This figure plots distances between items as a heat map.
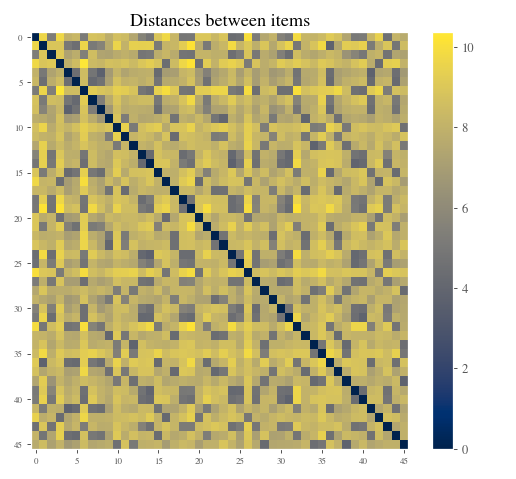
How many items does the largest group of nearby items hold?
15
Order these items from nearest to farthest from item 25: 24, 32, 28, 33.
24, 28, 33, 32
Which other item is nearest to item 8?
4
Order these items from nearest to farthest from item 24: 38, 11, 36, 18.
18, 38, 11, 36
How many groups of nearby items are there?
5
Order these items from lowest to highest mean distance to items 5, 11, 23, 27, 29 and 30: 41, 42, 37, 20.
37, 41, 20, 42
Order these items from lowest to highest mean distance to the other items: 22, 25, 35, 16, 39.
25, 39, 22, 16, 35
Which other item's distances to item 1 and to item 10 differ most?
36
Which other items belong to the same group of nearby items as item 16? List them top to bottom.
3, 20, 26, 42
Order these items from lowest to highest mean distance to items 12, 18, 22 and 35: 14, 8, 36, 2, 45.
45, 2, 14, 8, 36
